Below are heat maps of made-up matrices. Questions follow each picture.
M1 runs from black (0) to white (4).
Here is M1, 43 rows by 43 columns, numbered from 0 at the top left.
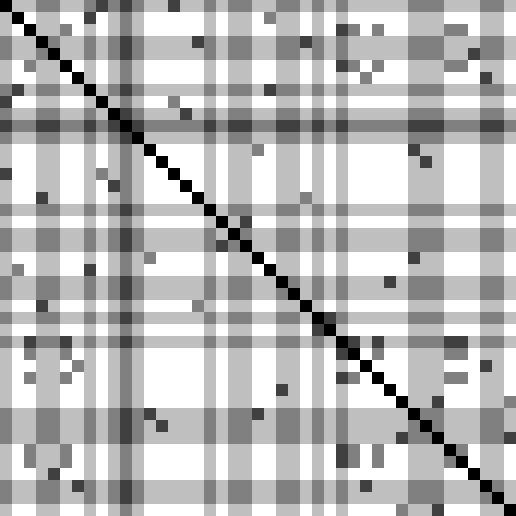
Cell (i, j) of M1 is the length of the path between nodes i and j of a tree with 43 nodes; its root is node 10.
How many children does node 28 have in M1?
6
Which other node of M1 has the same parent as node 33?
42
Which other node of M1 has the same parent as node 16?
25
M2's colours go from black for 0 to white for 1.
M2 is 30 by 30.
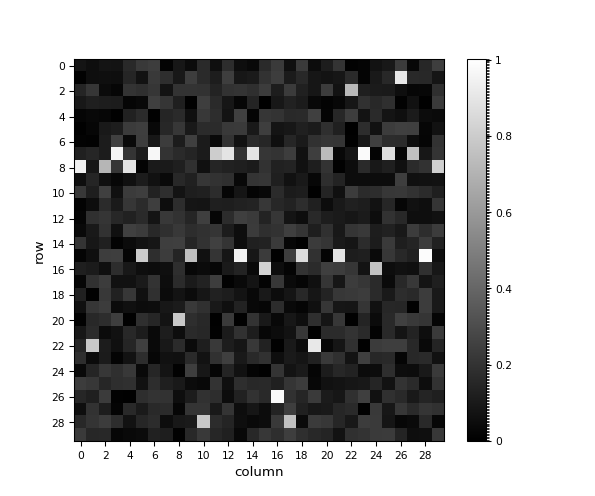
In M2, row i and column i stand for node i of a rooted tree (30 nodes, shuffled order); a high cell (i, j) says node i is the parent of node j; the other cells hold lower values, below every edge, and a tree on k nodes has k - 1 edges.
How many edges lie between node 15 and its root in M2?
8
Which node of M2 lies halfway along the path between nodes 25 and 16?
2
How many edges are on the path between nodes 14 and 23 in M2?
2
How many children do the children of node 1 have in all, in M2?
1
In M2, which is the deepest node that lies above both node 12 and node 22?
7
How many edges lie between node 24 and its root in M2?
8
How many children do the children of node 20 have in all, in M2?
4
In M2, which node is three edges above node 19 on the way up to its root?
8
